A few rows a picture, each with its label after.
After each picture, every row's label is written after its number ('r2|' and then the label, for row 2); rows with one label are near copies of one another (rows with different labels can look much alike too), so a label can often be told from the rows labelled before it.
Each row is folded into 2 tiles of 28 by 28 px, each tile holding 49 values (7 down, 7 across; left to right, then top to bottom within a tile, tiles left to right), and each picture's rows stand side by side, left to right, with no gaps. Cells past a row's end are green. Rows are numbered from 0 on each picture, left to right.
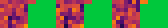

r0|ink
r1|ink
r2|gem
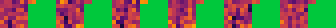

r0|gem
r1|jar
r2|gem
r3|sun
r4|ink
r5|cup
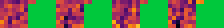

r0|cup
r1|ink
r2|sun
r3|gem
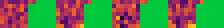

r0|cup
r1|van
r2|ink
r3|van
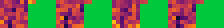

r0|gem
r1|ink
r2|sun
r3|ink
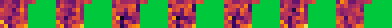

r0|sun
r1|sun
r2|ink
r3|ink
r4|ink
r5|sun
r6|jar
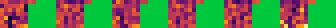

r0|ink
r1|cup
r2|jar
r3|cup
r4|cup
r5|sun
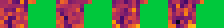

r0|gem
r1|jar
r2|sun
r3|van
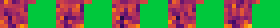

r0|jar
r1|ink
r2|ink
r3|jar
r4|van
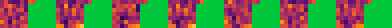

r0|cup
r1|van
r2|ink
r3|van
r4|jar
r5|cup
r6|van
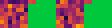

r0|cup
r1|jar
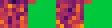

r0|cup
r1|sun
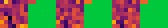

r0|jar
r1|gem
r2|gem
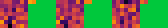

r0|gem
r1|gem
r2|cup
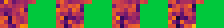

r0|jar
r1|ink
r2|ink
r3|ink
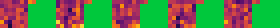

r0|gem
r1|sun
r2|van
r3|ink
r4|cup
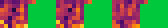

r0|sun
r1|sun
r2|van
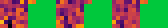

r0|gem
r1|jar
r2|gem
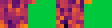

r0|van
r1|gem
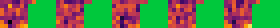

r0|van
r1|cup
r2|ink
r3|cup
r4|van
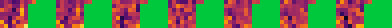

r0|sun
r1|sun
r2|ink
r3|cup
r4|jar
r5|jar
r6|jar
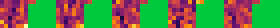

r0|sun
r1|van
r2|jar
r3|gem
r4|jar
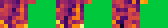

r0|sun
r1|sun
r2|gem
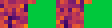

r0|ink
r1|gem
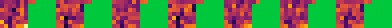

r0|sun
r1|ink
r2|gem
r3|ink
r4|van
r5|van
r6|ink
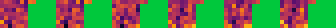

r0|gem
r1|gem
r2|ink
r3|sun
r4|van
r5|sun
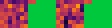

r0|cup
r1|ink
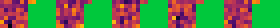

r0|gem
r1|van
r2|cup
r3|ink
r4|gem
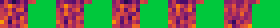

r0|cup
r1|cup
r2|cup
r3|cup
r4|van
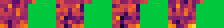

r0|van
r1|ink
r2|ink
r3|van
